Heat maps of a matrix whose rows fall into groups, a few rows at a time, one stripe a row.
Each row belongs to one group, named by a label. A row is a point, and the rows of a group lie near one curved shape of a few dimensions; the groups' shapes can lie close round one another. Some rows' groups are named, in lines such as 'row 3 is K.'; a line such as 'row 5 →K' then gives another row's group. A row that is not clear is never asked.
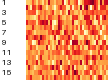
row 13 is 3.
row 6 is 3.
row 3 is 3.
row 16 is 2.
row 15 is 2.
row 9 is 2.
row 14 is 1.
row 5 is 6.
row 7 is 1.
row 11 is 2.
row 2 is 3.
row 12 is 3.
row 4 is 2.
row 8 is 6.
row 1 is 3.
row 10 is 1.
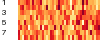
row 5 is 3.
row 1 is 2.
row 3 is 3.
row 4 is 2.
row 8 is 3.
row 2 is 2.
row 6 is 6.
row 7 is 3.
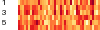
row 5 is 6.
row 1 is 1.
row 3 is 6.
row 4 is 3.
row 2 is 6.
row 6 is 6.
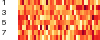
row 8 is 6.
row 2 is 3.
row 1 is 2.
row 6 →6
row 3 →3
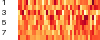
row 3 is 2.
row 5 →3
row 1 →6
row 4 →3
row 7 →3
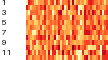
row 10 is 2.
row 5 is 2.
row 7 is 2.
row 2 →6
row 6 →3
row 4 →2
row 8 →6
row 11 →6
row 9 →3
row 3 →3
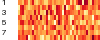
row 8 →6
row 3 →2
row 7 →2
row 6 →2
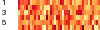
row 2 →6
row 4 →2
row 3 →2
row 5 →2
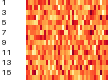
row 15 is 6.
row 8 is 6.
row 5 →2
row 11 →2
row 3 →3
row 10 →2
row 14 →3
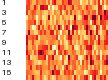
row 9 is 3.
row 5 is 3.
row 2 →6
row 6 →2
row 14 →2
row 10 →6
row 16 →3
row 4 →3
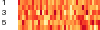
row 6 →3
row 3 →6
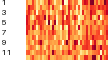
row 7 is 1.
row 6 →3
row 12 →3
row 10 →3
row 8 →3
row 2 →3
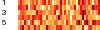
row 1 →1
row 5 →3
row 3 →3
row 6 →2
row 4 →2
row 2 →6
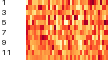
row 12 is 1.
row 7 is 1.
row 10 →1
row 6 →6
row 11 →3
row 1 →3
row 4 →6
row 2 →6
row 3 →2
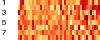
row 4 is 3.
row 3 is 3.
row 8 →3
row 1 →3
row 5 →2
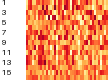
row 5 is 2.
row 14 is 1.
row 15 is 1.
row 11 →2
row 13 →6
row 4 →6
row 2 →2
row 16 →2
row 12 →6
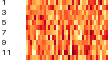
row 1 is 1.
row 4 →6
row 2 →1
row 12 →1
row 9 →2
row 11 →2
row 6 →6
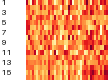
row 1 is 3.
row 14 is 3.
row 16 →3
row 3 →3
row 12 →2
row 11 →6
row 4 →2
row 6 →2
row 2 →1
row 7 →1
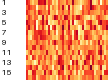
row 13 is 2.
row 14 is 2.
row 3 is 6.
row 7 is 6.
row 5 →6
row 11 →1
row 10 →6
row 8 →6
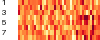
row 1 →2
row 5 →3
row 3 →3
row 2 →6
